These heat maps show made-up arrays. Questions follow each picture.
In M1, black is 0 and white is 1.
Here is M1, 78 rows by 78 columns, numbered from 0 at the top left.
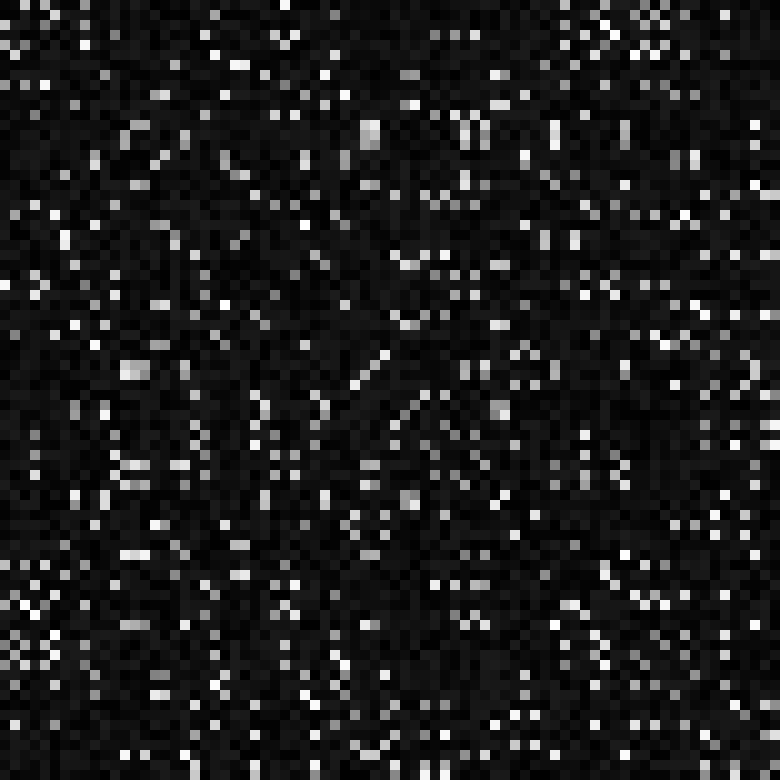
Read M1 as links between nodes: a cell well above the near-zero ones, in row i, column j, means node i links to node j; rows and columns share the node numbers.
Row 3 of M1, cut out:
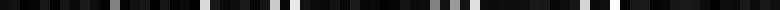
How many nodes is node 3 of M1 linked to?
9
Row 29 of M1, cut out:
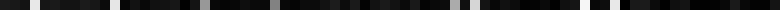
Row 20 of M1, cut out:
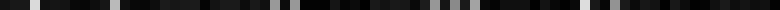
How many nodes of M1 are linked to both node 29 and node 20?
7
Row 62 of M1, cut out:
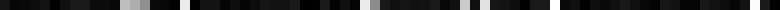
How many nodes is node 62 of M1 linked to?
10
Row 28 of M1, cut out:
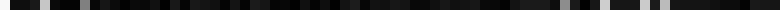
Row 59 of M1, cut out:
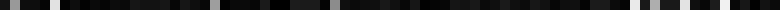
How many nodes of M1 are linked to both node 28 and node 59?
0
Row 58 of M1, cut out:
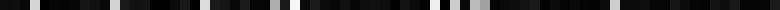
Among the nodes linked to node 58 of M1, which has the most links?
node 48
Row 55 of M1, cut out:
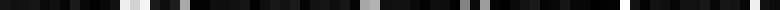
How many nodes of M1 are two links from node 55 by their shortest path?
2
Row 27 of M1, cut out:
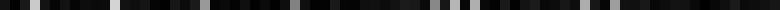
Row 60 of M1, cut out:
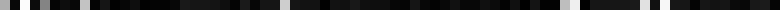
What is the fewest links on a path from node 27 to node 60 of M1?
6
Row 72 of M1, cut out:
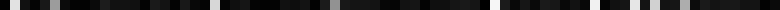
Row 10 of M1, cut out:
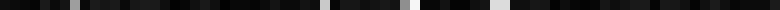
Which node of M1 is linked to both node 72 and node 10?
node 49
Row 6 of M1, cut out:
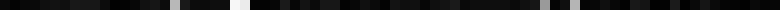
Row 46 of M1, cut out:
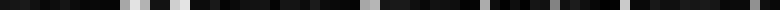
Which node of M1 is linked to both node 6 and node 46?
node 17
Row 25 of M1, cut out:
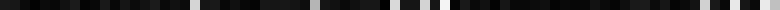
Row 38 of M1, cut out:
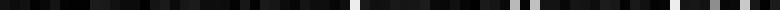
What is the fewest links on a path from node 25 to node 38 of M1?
3
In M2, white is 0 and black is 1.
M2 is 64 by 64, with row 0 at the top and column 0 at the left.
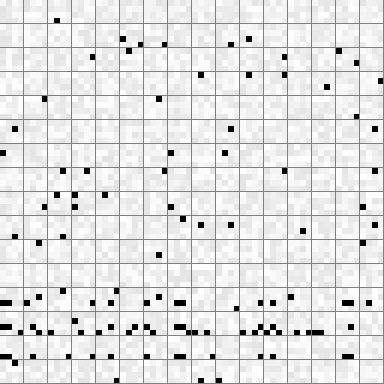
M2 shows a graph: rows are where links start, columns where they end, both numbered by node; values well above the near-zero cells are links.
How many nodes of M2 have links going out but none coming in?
1
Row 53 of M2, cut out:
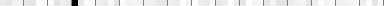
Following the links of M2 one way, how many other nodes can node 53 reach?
4
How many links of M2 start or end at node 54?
12
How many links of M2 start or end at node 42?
2
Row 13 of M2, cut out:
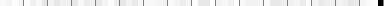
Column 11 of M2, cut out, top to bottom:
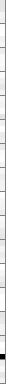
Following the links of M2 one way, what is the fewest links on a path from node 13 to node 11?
4
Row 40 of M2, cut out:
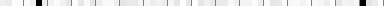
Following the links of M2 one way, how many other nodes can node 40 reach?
5
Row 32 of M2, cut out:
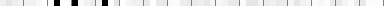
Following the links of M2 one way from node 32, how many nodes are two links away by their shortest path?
4
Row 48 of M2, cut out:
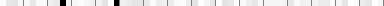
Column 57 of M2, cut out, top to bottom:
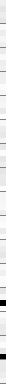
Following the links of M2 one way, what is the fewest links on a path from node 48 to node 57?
3
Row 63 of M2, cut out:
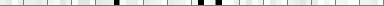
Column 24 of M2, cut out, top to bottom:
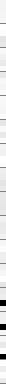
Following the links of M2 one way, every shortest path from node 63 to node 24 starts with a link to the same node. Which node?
node 19
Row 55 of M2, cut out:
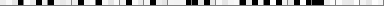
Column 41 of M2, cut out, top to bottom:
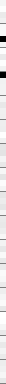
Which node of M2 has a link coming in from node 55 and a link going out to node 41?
node 6
